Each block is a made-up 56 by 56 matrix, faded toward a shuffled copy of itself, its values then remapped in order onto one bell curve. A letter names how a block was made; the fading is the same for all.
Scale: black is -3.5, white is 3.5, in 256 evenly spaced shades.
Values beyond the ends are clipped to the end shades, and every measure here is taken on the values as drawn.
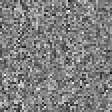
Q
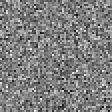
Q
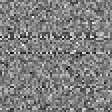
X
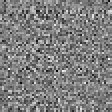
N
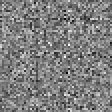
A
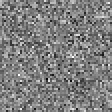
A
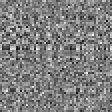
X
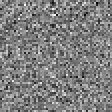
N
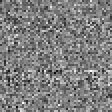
A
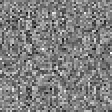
N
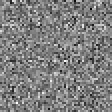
A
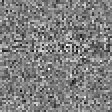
A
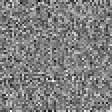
A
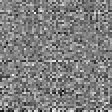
X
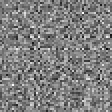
X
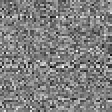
X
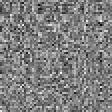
N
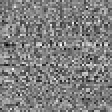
X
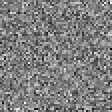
A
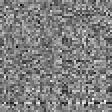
X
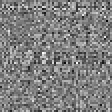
X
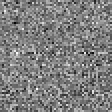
A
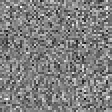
N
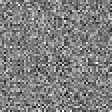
N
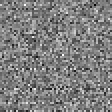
A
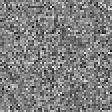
A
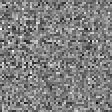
A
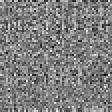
X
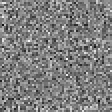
A
